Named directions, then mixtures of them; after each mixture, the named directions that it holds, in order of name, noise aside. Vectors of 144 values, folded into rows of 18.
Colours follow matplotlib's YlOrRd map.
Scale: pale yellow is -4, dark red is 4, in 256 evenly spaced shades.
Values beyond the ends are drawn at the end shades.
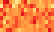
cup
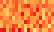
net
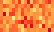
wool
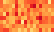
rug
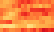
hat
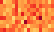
net, rug.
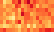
hat, rug, wool.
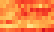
hat.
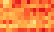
cup, hat.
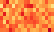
cup, net, wool.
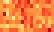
hat, wool.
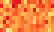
cup.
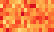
cup, rug.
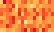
net, rug, wool.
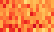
hat, net, rug.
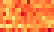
hat, net, wool.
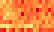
hat, net.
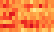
hat, wool.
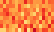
net.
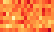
hat, wool.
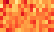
cup.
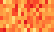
net, rug, wool.
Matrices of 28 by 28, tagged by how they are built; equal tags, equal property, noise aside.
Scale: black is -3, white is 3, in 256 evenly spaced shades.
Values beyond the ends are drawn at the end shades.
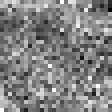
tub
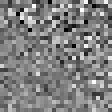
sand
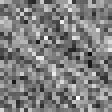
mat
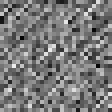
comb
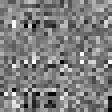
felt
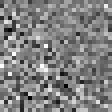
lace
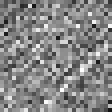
comb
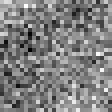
tub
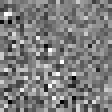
lace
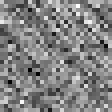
mat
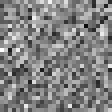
comb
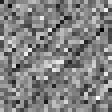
comb
